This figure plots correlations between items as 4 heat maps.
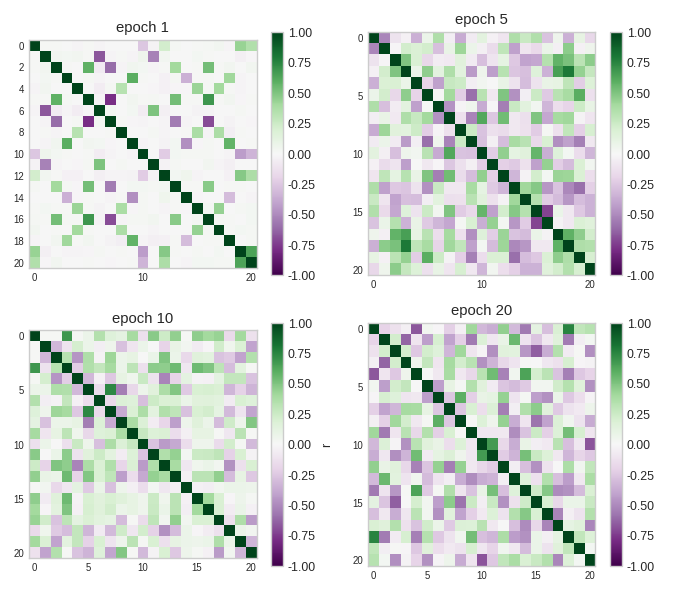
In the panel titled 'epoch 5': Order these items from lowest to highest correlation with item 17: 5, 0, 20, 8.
8, 0, 20, 5
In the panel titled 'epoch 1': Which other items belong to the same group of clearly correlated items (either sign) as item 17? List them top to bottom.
4, 8, 15
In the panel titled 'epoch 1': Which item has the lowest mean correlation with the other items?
7
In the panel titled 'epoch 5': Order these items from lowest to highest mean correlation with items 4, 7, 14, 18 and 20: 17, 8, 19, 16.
16, 19, 8, 17
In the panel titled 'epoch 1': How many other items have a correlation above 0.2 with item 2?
3
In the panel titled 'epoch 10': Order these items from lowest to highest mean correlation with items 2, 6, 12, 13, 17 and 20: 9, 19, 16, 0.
19, 9, 16, 0
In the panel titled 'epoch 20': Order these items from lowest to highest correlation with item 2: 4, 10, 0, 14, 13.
14, 4, 0, 10, 13
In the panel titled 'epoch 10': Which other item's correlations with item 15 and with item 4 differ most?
3
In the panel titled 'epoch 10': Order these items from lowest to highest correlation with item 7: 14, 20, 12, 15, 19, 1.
20, 14, 19, 1, 15, 12
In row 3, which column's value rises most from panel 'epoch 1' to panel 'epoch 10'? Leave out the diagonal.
0
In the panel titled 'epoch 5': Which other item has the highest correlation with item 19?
5
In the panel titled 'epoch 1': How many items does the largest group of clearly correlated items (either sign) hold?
5
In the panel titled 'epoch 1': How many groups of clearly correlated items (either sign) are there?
5
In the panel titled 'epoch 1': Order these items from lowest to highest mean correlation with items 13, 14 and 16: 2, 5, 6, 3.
3, 6, 2, 5
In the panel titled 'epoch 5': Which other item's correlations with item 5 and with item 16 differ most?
15
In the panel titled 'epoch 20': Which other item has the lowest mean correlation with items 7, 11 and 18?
1
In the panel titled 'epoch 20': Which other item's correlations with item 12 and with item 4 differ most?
0
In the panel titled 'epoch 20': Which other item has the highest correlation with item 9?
18
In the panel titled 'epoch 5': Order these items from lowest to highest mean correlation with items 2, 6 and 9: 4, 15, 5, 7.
7, 5, 15, 4
